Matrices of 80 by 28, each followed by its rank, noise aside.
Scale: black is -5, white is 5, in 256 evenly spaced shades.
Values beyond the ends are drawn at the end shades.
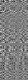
three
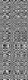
three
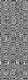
three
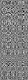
four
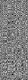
six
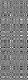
two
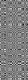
two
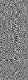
six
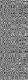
four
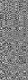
four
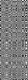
two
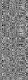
four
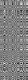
two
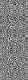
six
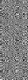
four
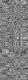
six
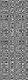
three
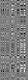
two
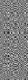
three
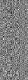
six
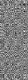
six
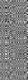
three
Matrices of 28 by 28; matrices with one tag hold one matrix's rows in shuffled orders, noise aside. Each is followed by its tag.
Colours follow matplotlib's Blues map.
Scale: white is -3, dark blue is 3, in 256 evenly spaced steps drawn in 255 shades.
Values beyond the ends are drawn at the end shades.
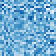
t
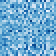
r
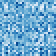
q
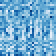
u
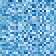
r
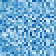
r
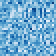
r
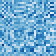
t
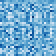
u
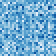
q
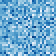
r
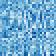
r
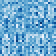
q
